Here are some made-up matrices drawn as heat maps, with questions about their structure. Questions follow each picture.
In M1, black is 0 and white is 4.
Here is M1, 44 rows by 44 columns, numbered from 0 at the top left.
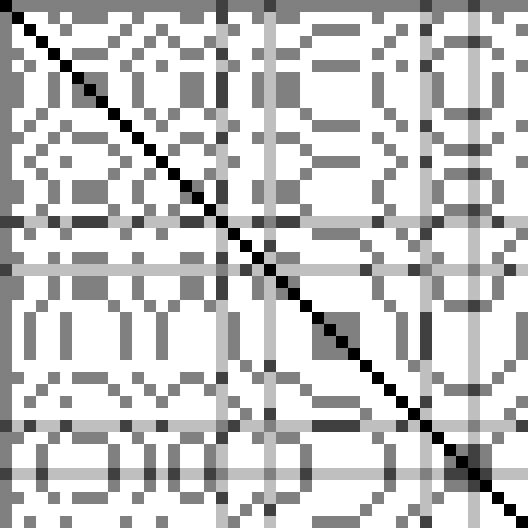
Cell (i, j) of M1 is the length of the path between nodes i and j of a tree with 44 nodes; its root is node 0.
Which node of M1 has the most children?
18
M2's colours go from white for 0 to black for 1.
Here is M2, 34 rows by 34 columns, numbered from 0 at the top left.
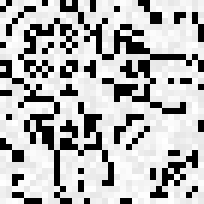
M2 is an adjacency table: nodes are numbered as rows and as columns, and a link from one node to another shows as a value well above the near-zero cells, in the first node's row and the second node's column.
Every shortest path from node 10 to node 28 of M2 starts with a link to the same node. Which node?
node 31
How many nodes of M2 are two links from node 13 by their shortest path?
6
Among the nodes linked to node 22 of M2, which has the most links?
node 5
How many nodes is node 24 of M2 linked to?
10
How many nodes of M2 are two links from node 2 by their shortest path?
6
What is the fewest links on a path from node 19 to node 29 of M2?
6
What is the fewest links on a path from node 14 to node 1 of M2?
2
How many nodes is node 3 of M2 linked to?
8
